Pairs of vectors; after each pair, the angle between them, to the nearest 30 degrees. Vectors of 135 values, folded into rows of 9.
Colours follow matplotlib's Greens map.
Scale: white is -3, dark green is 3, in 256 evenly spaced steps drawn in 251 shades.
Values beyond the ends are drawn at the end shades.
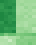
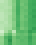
150 degrees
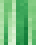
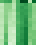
30 degrees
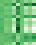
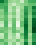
120 degrees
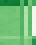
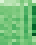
150 degrees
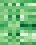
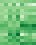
30 degrees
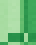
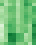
60 degrees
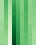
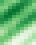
90 degrees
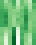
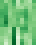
30 degrees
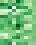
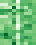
150 degrees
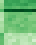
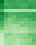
90 degrees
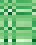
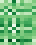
150 degrees
